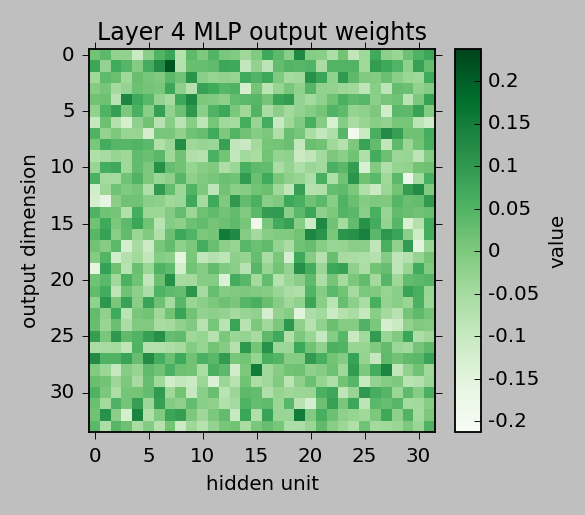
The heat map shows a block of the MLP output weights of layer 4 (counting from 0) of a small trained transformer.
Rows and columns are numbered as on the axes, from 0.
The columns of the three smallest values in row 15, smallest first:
15, 29, 20
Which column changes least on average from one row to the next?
4
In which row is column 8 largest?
8
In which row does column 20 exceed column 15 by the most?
16
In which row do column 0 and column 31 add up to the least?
6
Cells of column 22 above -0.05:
27
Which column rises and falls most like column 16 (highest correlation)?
14
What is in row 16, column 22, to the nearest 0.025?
0
